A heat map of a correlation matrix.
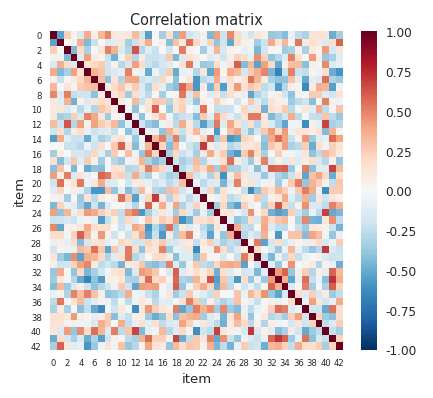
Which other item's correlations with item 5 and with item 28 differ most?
31
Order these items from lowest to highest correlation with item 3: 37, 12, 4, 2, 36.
2, 12, 4, 37, 36
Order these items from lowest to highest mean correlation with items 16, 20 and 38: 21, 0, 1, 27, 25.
25, 0, 21, 27, 1
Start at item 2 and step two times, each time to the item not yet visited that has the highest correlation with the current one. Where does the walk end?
40
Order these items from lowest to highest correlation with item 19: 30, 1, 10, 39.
30, 1, 10, 39
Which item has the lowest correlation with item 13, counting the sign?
24
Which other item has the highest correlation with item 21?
37
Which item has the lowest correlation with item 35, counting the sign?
33
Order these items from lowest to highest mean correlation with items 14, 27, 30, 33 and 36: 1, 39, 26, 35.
26, 35, 39, 1
